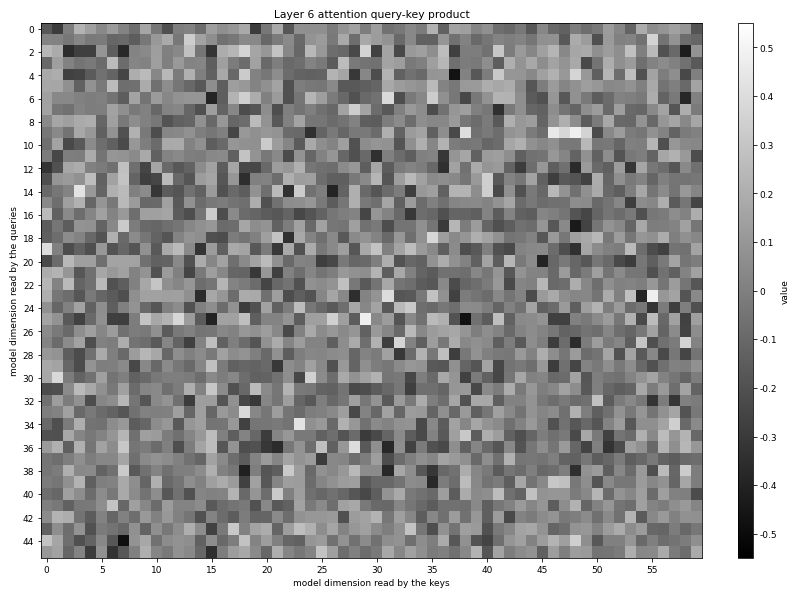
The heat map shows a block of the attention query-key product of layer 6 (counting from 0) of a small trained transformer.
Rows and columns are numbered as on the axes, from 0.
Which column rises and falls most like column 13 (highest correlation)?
55
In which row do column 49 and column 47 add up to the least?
13
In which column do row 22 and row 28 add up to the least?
37
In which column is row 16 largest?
15
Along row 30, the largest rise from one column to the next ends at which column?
24
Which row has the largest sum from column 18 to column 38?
43
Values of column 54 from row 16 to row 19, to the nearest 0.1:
-0.2 0.2 0.1 -0.1
